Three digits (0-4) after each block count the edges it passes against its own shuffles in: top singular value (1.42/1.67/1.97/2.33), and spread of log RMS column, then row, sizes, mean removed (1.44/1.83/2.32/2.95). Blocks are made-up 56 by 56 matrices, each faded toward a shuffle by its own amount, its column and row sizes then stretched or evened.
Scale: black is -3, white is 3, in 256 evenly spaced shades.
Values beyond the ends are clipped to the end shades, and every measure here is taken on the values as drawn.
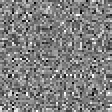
3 1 2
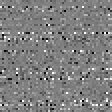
1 1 4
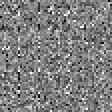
2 2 0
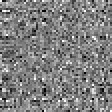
3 2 2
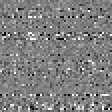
0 0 4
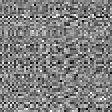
4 0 3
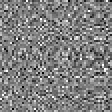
4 0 2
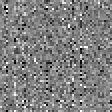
1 3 1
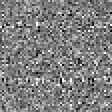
2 2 2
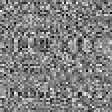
3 0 2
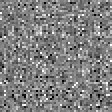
2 1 1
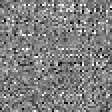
2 0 3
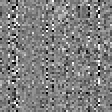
3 4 0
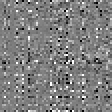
3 4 3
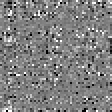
1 2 3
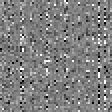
2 4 1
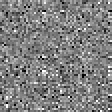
3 1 1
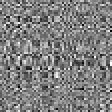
4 2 3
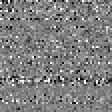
0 0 4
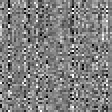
4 4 0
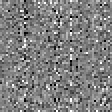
2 3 1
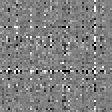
3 3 3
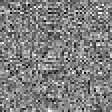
3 0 1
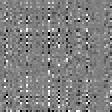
4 4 3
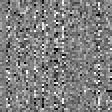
1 4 0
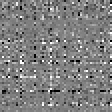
0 4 4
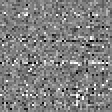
2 1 3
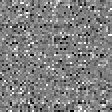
3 0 1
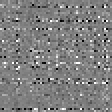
2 2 4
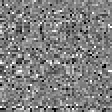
3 0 2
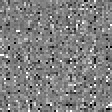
1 3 1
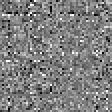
1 3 2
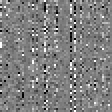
3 4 0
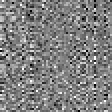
4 3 0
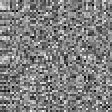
4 1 1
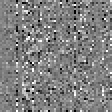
0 4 2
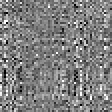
3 4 0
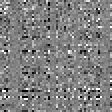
2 4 3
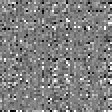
2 4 2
